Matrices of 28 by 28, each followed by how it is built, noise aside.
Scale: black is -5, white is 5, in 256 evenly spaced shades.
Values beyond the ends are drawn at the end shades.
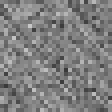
Toeplitz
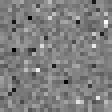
sparse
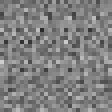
repeating columns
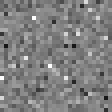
sparse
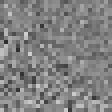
lower triangular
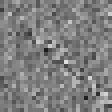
banded
